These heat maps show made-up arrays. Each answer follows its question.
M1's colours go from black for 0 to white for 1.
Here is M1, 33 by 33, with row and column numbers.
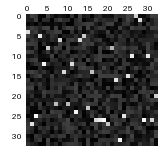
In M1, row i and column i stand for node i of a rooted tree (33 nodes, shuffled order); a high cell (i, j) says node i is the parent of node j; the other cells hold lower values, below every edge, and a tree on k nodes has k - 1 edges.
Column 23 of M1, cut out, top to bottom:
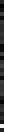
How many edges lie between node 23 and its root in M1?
9
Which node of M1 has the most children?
26
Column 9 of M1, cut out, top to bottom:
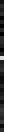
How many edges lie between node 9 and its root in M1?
4
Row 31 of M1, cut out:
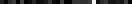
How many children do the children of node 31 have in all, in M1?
1
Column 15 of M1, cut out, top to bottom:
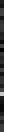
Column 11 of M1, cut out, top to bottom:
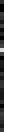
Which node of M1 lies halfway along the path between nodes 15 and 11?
24
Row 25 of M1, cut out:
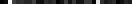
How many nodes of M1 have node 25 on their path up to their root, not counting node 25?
11
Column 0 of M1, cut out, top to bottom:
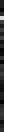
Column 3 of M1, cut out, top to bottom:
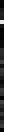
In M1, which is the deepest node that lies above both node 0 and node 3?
5
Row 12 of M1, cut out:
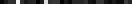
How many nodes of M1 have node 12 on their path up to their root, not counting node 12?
8
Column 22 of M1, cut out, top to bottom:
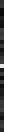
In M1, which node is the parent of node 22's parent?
14
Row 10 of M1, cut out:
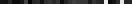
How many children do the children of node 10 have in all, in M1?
5
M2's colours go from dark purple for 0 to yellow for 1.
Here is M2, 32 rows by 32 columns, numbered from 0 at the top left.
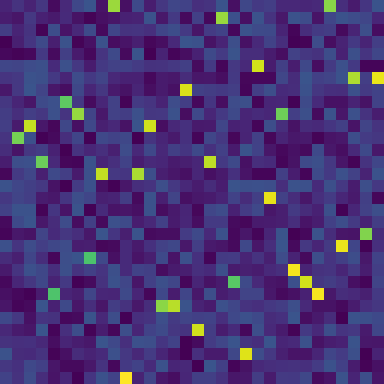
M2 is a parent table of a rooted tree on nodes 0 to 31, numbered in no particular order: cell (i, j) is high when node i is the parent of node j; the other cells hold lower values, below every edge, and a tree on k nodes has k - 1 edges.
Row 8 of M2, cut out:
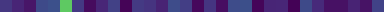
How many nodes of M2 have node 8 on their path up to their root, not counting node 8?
4
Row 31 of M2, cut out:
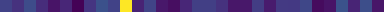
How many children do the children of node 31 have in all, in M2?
2
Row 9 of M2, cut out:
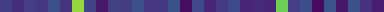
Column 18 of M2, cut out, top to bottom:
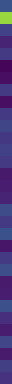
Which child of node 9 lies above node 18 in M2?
23
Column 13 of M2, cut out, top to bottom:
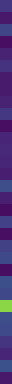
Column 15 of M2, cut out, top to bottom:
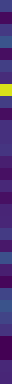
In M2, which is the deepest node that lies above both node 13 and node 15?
25
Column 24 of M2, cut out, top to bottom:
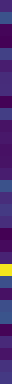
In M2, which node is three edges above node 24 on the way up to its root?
27
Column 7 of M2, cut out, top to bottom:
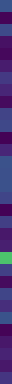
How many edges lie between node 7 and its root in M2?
8
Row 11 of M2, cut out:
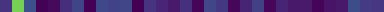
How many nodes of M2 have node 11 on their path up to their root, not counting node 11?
2
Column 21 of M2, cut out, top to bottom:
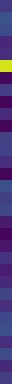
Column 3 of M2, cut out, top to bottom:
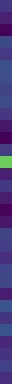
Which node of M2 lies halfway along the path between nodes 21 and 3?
14
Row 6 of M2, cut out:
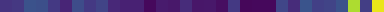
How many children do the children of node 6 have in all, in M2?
2
